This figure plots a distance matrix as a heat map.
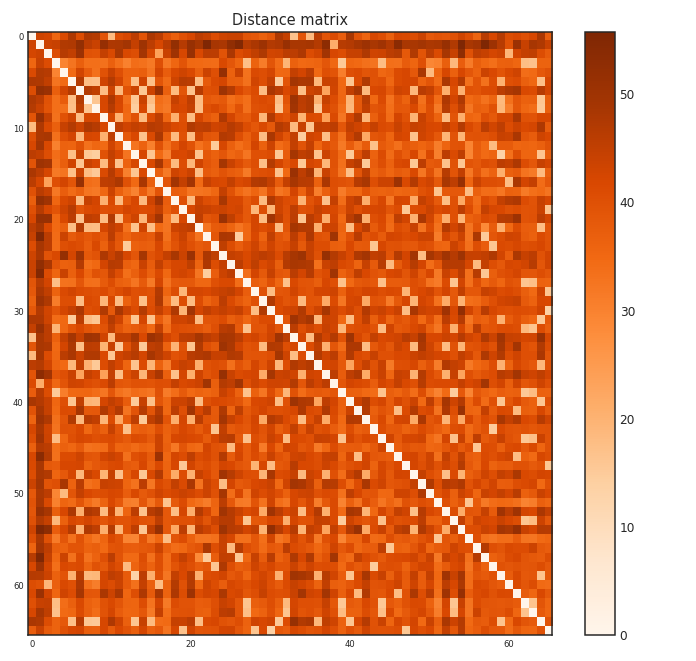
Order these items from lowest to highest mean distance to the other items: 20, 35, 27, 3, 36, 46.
3, 27, 36, 20, 46, 35
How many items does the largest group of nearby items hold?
13
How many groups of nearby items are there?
14
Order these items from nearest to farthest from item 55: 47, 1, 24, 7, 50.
7, 47, 50, 24, 1
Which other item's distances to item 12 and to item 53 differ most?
23
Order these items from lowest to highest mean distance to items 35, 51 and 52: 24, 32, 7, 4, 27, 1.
27, 32, 4, 7, 24, 1
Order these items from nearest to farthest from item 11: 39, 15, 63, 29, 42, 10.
29, 42, 39, 63, 15, 10
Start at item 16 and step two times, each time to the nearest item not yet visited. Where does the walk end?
2
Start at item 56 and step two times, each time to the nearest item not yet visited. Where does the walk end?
25
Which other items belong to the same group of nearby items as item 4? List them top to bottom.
50
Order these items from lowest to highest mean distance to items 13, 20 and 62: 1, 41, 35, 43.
43, 41, 35, 1
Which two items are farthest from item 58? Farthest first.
1, 24
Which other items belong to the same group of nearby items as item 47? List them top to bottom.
19, 28, 30, 65
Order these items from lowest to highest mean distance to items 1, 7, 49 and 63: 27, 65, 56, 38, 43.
27, 38, 65, 43, 56
